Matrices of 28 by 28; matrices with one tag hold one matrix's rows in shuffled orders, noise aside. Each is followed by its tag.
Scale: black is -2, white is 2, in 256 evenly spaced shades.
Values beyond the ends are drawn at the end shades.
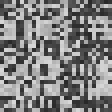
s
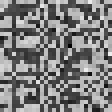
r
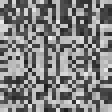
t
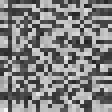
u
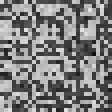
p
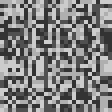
t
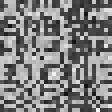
s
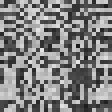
s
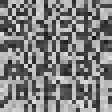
t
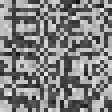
r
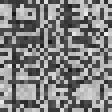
r
